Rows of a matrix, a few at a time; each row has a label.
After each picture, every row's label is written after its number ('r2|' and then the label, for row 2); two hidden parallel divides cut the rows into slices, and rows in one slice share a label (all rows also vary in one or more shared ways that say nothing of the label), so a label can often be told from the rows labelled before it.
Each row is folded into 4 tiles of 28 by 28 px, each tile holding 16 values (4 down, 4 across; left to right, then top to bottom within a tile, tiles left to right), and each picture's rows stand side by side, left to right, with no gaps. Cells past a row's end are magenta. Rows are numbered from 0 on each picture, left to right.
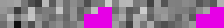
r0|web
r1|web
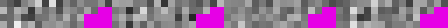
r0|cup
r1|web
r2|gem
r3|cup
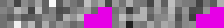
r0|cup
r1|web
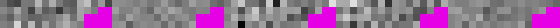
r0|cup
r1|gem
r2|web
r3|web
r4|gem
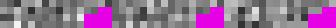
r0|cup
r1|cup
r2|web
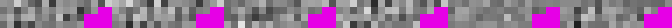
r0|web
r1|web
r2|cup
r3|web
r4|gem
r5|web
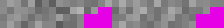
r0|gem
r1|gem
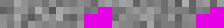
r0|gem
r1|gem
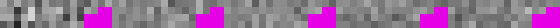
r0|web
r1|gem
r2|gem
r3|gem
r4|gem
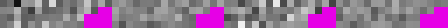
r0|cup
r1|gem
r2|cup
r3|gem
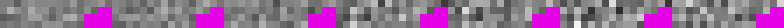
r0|gem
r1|gem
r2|gem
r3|cup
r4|cup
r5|cup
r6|web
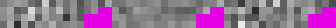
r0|web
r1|gem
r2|cup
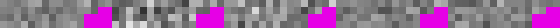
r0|gem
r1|cup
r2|web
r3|gem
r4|gem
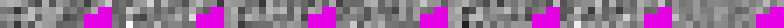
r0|web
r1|cup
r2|web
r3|cup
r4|web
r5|cup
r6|gem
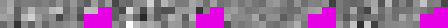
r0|web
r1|cup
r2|gem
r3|cup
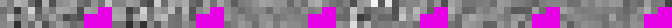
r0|web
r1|web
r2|gem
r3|cup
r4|gem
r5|gem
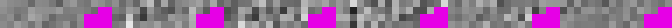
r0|gem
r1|cup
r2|cup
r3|web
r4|gem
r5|gem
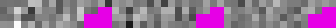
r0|cup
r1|web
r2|gem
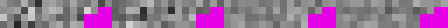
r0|web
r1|cup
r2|gem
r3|gem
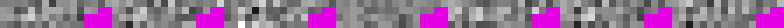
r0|web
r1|web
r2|cup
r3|gem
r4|web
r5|web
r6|web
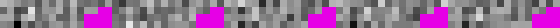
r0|web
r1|cup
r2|web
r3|web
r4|web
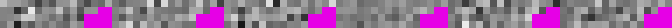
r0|web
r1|cup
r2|web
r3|gem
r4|cup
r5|cup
